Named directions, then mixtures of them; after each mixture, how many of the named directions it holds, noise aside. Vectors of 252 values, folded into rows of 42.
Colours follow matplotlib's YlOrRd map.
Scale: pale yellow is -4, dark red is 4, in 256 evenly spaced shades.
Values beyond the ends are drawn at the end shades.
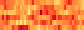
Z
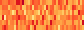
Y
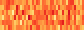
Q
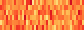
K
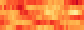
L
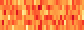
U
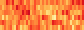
three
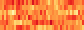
four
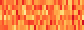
two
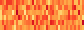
three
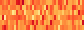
one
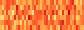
one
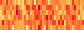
two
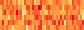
one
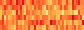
three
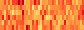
two
